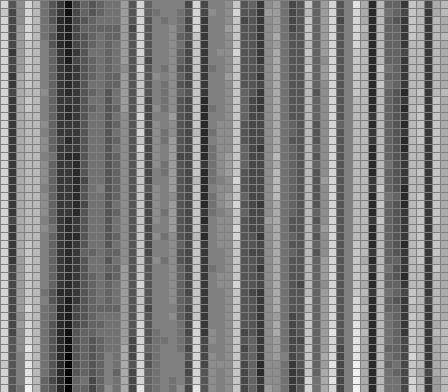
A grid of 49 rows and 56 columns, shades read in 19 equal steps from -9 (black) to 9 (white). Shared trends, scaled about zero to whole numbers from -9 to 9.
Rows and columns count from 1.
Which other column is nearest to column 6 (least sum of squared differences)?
20
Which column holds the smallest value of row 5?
9
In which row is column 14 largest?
49
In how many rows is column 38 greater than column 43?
5
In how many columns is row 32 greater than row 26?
10
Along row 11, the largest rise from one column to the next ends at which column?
48
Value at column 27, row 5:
0
